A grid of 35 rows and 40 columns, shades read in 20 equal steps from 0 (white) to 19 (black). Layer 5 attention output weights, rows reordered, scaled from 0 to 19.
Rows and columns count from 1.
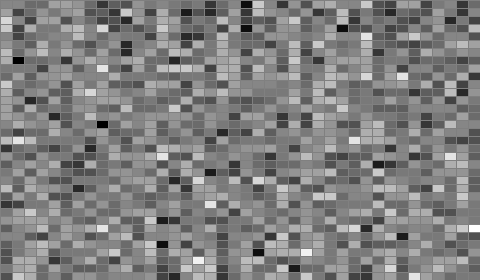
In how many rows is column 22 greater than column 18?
16
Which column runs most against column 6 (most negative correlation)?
21
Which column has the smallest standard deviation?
12
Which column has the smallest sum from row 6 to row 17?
25
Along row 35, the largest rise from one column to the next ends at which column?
19
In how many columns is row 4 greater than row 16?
21
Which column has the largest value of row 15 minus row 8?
20
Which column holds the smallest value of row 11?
1
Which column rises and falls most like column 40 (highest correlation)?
9
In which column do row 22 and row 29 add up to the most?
31
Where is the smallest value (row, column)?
29, 40
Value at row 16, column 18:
8
